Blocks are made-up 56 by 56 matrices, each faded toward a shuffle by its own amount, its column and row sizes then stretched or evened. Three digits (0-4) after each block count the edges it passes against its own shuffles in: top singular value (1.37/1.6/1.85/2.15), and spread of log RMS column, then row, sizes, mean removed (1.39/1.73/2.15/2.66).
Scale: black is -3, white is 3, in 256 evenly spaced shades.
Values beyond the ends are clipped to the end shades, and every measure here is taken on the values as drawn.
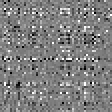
4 3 4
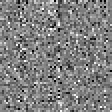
2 3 0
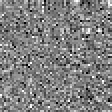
3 1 0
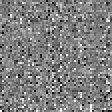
2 3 2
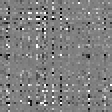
2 4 4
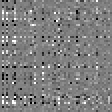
4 4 4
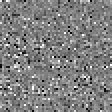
1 2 3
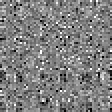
4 3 1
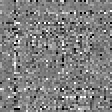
1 3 4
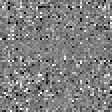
1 2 3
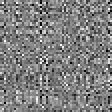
4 3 0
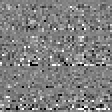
3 0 4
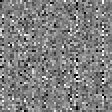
1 4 0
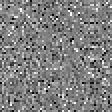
3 0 0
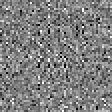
3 2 0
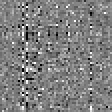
4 4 2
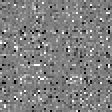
2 3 2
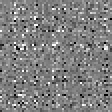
1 3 4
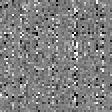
1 4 2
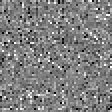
0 0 2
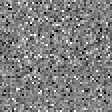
1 0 1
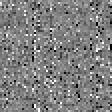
1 4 0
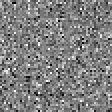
0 3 1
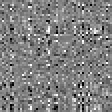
4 4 2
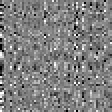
4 4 0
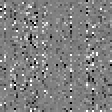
0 4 0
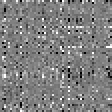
4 4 3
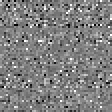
0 1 4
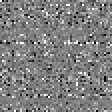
2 1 4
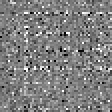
2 2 4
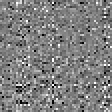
3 3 2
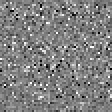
0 0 2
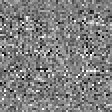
1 1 3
